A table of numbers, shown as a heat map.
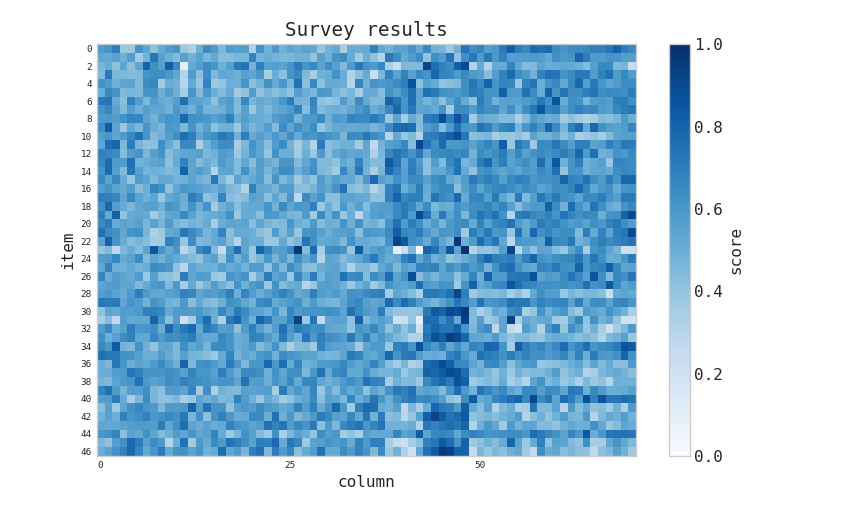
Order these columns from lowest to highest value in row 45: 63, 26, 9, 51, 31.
9, 63, 51, 31, 26
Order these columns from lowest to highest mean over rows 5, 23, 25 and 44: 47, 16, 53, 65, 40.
16, 40, 47, 65, 53
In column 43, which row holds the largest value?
2
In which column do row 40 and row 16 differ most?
36
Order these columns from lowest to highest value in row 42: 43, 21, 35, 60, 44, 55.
60, 55, 21, 35, 43, 44
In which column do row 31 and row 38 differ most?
54
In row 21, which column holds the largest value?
70
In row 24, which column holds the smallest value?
29
